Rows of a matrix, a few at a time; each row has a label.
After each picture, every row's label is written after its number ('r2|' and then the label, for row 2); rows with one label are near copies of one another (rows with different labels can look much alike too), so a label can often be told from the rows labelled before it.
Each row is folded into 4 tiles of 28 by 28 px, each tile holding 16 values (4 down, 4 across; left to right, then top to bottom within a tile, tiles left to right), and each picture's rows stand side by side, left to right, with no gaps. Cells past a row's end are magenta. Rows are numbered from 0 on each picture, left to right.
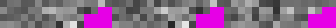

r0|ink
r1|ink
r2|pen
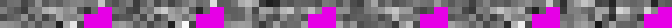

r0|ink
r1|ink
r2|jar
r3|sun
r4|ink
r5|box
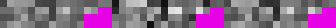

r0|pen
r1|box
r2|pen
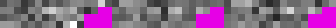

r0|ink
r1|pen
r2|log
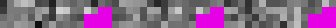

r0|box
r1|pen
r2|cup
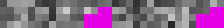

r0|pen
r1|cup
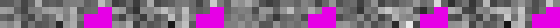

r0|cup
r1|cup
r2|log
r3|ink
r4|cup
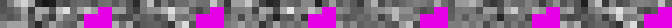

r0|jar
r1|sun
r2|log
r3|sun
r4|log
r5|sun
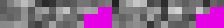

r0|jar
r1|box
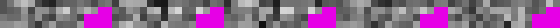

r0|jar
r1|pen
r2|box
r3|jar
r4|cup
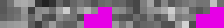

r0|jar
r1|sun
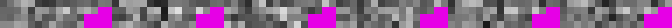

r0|jar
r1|pen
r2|sun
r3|cup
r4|box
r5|log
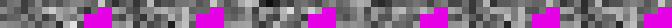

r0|ink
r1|cup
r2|jar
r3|jar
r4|cup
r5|cup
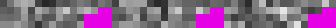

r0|jar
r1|pen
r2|sun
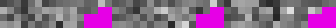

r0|cup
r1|ink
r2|pen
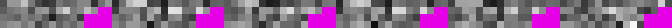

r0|log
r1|box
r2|jar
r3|box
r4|pen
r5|ink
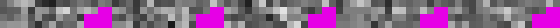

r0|jar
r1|cup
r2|sun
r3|box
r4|sun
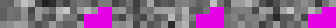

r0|jar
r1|cup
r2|log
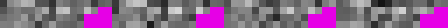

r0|box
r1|box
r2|log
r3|jar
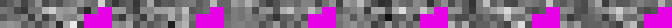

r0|ink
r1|cup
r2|log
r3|log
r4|sun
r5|sun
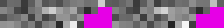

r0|ink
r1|ink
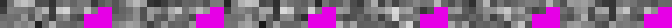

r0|box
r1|jar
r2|box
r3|sun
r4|sun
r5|pen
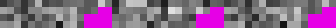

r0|cup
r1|box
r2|cup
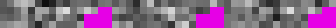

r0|jar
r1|sun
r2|log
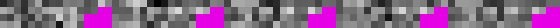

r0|cup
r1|jar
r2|pen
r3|log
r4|pen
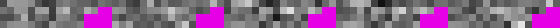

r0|pen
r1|sun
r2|log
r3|jar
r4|ink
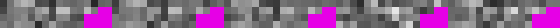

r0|box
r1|box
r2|pen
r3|sun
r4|jar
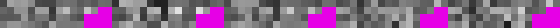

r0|pen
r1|pen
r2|pen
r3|cup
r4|cup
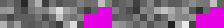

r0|sun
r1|ink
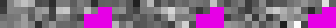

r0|box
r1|sun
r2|ink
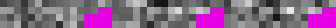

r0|cup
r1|jar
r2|log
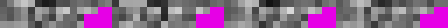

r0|jar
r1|pen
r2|jar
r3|jar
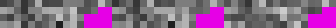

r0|cup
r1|cup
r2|sun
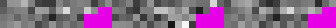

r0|log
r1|ink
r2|log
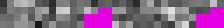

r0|box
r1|sun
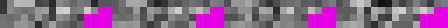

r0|box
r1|jar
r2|pen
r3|jar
